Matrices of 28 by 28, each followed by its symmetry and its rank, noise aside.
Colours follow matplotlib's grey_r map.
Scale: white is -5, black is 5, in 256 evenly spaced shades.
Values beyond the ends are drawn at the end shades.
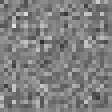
symmetric, rank six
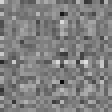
no symmetry, rank three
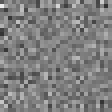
no symmetry, rank six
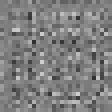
antisymmetric, rank four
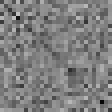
symmetric, rank six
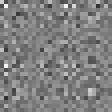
symmetric, rank three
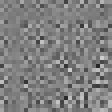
symmetric, rank four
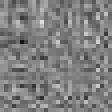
antisymmetric, rank four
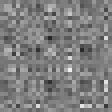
symmetric, rank three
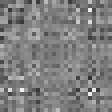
symmetric, rank three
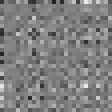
symmetric, rank three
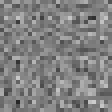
no symmetry, rank three
